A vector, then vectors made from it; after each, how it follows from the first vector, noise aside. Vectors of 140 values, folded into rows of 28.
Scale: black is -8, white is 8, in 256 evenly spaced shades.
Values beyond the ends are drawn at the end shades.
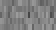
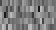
wrapped around, scaled up.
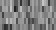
wrapped around, scaled up.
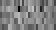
wrapped around, scaled up.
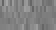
reversed, partly zeroed.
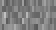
reversed, negated.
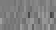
partly zeroed.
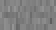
wrapped around, shrunk.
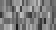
wrapped around, scaled up.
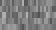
reversed, negated.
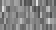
wrapped around, negated, scaled up.
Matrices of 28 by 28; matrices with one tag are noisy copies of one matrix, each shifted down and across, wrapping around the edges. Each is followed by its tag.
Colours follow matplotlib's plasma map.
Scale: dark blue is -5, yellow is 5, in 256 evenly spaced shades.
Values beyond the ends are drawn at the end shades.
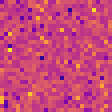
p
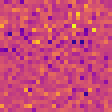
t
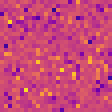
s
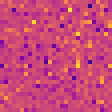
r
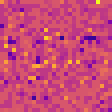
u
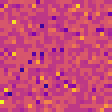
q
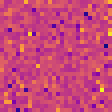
r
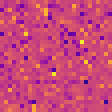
p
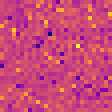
s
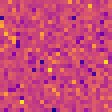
p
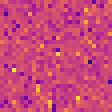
p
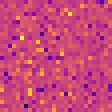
r
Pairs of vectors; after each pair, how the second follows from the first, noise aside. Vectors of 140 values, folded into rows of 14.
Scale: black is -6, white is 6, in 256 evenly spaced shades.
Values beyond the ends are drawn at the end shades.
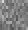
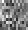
scaled up.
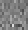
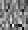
scaled up.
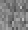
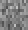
wrapped around.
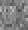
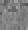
wrapped around, partly zeroed.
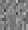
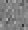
wrapped around, partly zeroed.
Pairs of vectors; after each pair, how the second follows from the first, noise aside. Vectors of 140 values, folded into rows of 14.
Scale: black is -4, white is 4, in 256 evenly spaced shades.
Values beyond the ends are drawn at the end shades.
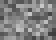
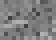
reversed, negated, partly zeroed.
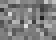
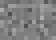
negated, shrunk.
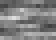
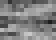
wrapped around, negated.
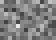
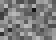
wrapped around, negated.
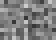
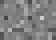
reversed, negated, partly zeroed.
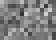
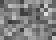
sign-scrambled.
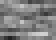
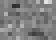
reversed, negated, partly zeroed.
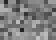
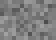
wrapped around, shrunk.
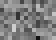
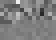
reversed, negated, partly zeroed.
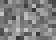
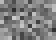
wrapped around, negated.
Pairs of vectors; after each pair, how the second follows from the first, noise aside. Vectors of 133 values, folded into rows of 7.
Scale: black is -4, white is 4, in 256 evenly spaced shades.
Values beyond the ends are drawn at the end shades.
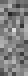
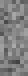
reversed, shrunk.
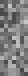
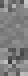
wrapped around, partly zeroed.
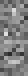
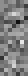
reversed.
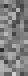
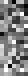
reversed, negated, scaled up.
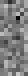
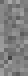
reversed, shrunk.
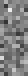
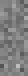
reversed, shrunk.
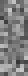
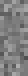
reversed, shrunk.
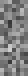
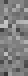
wrapped around, partly zeroed.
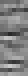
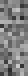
shuffled.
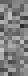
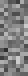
reversed.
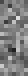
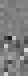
wrapped around, partly zeroed.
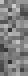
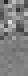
wrapped around, partly zeroed.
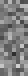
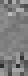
negated, partly zeroed.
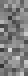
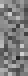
shuffled.
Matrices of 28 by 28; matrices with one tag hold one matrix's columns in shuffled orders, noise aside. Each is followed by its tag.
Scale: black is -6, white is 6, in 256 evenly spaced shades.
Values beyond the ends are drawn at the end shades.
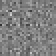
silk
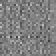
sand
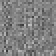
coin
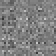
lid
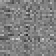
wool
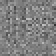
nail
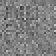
nail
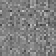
silk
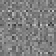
silk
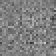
lid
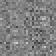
lid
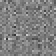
wool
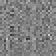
wool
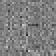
coin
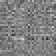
wool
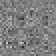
lid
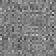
wool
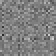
wool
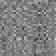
wool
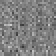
coin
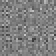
wool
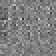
nail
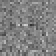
coin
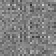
sand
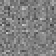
nail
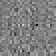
coin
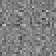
silk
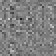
nail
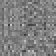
coin
